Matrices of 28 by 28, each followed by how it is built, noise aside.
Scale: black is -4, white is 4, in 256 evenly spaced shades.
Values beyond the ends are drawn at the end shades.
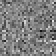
low rank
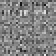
low rank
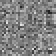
low rank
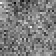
smooth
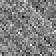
Toeplitz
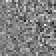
upper triangular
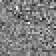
upper triangular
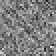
Toeplitz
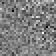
upper triangular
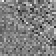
upper triangular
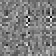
low rank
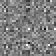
low rank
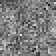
smooth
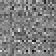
low rank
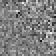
upper triangular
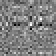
low rank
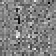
uneven columns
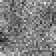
smooth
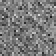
Toeplitz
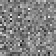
uneven columns
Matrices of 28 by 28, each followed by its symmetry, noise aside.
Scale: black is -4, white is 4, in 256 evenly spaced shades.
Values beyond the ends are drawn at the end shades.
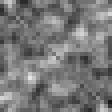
same after a half turn.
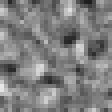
antisymmetric.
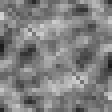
same after a half turn.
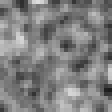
symmetric across the other diagonal.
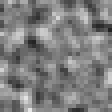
antisymmetric.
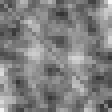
same after a half turn.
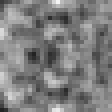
mirrored top to bottom.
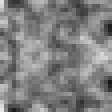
mirrored top to bottom.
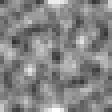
same after a half turn.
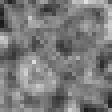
symmetric across the other diagonal.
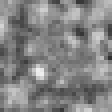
symmetric across the other diagonal.
